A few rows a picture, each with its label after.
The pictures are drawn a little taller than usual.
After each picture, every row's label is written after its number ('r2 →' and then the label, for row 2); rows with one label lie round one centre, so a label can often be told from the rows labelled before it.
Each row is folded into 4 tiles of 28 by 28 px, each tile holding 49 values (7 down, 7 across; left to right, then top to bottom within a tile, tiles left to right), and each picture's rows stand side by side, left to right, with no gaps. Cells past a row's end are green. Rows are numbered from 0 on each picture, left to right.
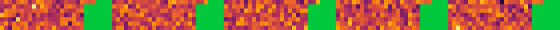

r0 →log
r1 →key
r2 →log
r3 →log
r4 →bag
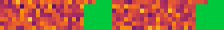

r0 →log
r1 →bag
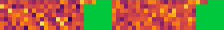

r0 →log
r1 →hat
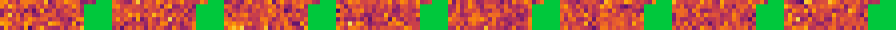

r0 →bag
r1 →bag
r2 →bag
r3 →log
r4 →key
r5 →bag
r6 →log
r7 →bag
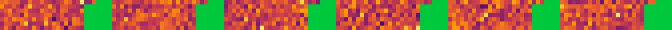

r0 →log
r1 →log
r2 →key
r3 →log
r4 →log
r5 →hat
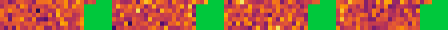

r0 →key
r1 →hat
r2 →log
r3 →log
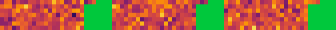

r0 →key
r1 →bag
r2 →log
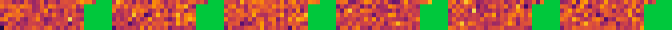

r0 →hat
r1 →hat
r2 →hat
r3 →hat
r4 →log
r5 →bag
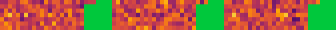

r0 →bag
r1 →log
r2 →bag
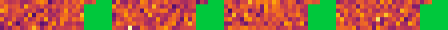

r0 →hat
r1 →log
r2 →hat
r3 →bag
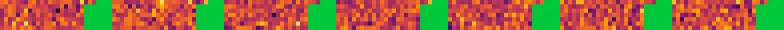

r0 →log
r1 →key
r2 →hat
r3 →key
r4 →hat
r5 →log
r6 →log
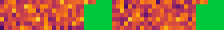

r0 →hat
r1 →log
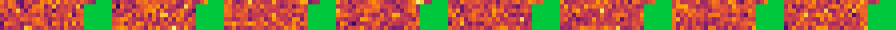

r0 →hat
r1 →bag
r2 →key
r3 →hat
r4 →log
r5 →hat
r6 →key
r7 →key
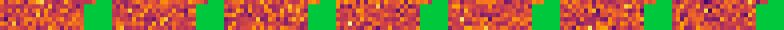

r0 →log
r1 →key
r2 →hat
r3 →log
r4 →hat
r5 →hat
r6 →key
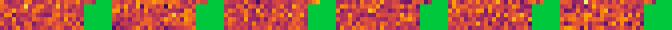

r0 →hat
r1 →hat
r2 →key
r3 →hat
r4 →hat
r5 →bag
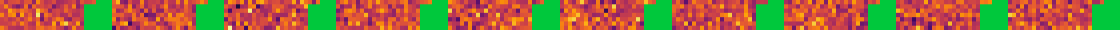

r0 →log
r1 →hat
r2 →log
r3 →log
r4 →log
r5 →bag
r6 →hat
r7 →bag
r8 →hat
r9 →log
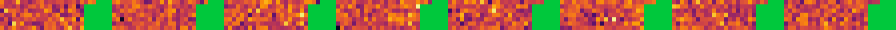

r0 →log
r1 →key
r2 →hat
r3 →hat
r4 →bag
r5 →hat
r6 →bag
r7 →key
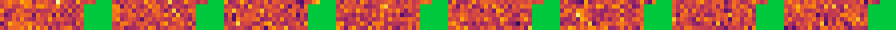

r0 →key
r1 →key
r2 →log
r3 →log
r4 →bag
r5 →key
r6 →hat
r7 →hat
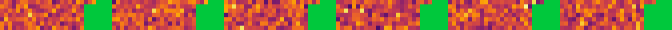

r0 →key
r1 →key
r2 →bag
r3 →log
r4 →bag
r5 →log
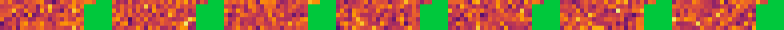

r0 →hat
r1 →hat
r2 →hat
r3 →key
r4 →hat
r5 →key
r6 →bag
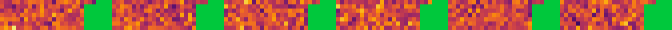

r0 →bag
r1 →bag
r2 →bag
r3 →bag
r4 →bag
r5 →hat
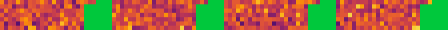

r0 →log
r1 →bag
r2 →hat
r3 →key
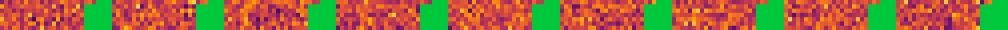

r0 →bag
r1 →key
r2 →key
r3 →hat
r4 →hat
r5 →log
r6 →log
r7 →log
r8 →key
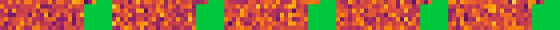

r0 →key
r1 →bag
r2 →hat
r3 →log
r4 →log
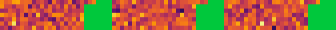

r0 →log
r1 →log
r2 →key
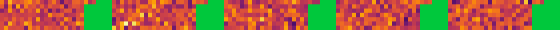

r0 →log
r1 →log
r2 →bag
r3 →bag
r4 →bag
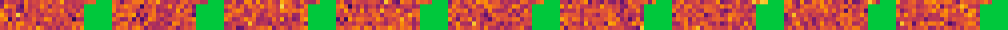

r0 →key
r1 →hat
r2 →key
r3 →log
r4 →key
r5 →bag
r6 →hat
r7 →hat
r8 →hat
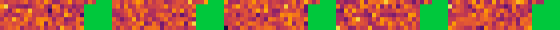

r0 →bag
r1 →key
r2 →hat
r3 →log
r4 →bag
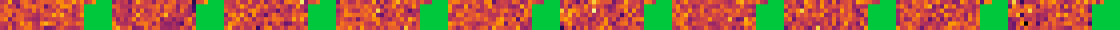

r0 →key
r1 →bag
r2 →bag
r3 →bag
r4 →log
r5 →hat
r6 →bag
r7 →key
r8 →log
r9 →hat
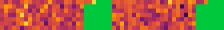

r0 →key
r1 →key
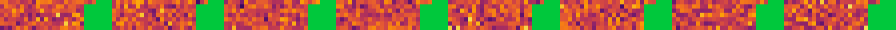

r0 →hat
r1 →key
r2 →key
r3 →log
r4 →key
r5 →bag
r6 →key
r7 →key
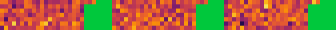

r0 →hat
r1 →log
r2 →hat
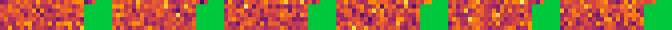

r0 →key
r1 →key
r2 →key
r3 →log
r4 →key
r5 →hat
